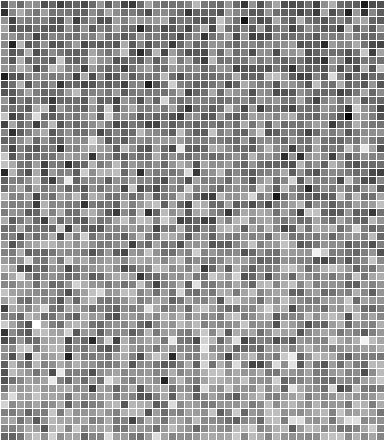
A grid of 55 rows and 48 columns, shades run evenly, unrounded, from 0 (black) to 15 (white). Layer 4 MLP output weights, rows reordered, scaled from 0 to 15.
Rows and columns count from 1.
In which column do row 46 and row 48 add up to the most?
35
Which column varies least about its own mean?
13
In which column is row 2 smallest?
44
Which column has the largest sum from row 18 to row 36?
23
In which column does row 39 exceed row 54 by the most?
6
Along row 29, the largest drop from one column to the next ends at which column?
9
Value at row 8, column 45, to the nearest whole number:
5
